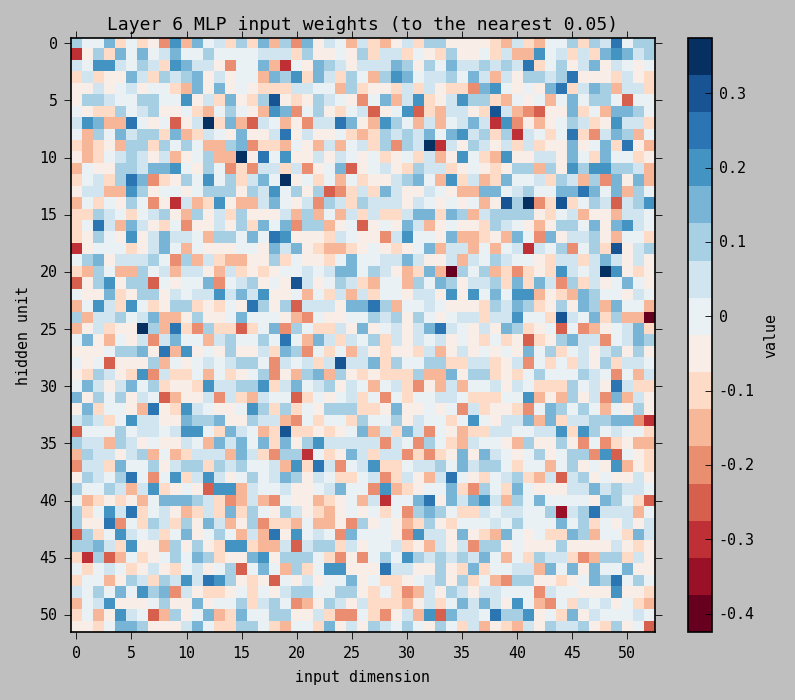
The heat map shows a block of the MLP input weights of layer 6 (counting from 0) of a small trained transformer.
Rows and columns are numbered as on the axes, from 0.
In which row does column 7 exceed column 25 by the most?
11
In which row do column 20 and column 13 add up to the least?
31
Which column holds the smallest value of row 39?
12
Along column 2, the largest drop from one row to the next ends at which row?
3
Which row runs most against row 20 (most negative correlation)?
38
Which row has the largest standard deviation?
7
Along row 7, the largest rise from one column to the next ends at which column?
39
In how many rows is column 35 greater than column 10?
22
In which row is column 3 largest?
42
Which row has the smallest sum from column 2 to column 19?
14
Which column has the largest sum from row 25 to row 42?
19
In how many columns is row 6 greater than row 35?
18
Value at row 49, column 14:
0
